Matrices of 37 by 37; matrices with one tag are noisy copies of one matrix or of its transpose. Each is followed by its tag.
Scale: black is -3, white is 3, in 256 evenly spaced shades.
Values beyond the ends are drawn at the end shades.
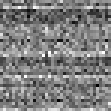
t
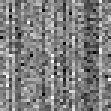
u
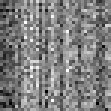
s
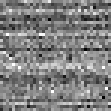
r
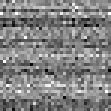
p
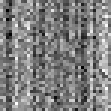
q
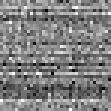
u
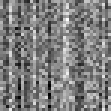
r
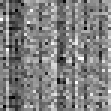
t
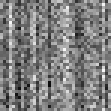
r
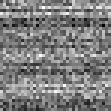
p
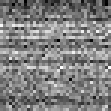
s
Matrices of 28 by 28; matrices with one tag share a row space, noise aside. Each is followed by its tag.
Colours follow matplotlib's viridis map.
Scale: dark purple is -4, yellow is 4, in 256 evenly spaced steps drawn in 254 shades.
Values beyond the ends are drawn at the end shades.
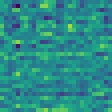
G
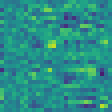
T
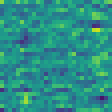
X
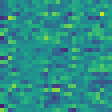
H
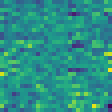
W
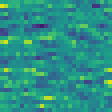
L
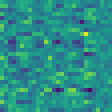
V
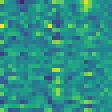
V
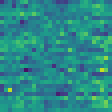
X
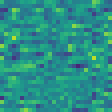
W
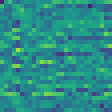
G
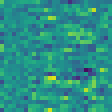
T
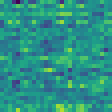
G
